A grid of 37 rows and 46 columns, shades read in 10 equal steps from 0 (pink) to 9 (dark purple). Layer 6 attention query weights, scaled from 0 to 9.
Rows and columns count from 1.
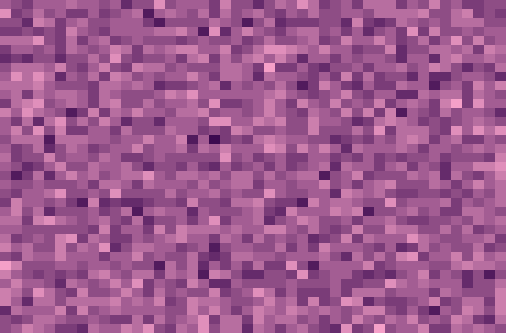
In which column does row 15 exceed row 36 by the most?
19
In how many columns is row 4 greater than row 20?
21
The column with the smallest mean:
4
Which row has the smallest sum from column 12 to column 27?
6
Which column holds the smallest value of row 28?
10
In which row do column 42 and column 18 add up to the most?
24
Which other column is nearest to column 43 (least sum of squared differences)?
27
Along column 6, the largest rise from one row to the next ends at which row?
9
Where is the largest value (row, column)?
16, 20
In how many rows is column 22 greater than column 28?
11
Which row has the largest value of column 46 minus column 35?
37
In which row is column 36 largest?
31
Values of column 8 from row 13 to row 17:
6 3 6 3 4
